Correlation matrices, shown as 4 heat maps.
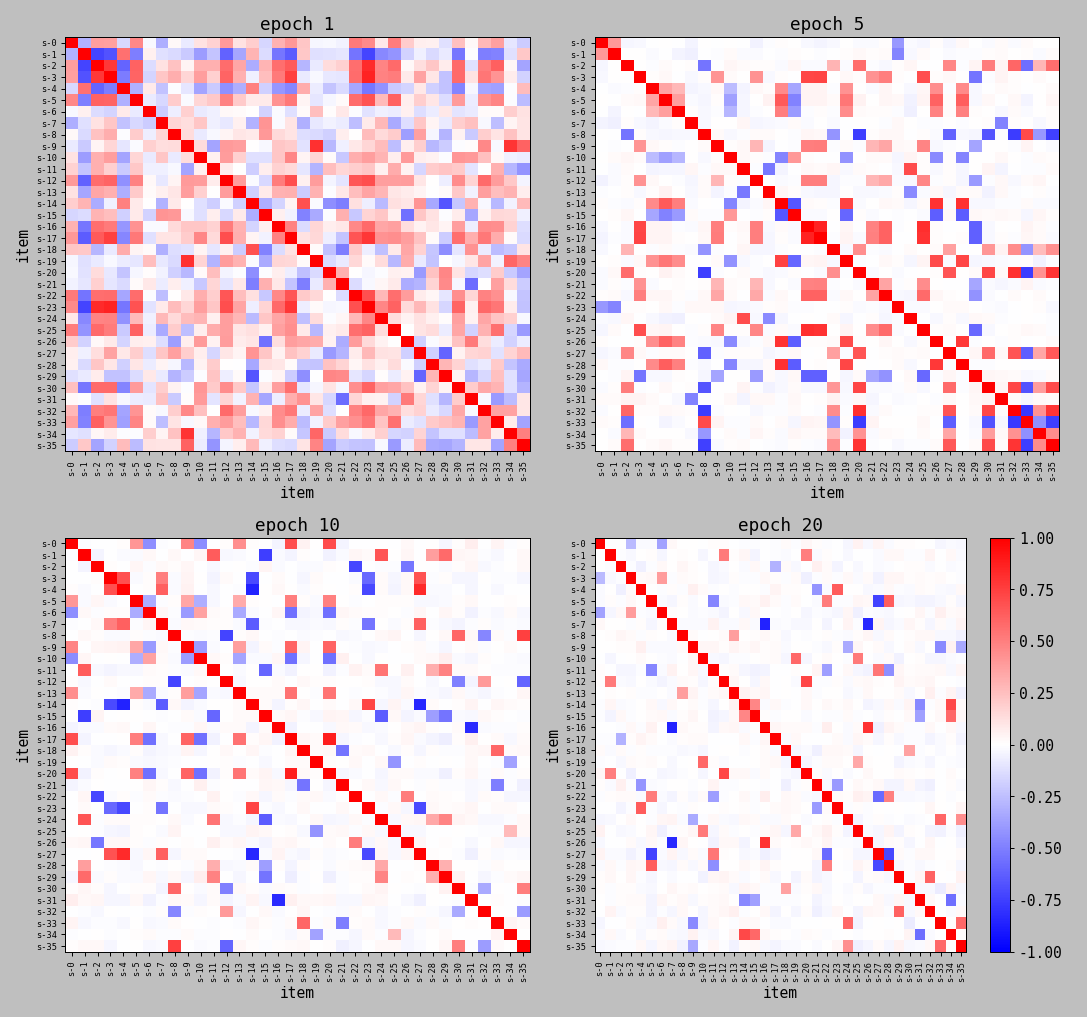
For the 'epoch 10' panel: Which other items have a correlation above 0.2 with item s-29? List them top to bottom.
s-1, s-11, s-24, s-28
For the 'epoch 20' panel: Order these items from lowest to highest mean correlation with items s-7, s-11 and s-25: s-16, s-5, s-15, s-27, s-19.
s-16, s-5, s-15, s-19, s-27
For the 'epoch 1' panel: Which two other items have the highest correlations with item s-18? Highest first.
s-14, s-31
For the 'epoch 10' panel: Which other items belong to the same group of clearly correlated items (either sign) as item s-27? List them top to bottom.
s-3, s-4, s-7, s-14, s-23
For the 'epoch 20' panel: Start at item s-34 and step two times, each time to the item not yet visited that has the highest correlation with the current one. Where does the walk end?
s-15
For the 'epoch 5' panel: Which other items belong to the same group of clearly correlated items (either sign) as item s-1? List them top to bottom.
s-0, s-23
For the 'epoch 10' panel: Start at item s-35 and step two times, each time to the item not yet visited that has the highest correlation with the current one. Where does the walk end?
s-30
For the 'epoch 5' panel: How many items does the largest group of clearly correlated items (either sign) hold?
10
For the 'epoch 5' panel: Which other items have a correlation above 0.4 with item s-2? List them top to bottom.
s-20, s-27, s-30, s-32, s-35
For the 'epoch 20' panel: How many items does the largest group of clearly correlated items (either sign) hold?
5
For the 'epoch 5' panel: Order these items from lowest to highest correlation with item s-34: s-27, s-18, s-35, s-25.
s-25, s-18, s-27, s-35
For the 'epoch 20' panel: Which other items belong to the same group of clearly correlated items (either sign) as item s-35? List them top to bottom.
s-9, s-24, s-33
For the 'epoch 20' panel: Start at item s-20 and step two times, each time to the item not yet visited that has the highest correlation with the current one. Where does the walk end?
s-1
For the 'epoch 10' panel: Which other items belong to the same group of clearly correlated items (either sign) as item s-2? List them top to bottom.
s-22, s-26
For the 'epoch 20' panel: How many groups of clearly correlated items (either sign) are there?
12
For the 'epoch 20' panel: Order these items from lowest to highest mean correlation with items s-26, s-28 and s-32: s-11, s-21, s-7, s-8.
s-7, s-11, s-21, s-8
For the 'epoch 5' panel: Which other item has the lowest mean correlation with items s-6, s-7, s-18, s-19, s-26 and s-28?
s-15
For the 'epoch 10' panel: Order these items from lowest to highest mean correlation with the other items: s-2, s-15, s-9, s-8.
s-15, s-2, s-8, s-9
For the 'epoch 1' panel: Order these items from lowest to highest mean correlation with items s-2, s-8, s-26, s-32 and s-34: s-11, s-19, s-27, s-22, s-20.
s-20, s-11, s-27, s-19, s-22
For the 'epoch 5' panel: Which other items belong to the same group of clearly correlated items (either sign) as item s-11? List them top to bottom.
s-13, s-24
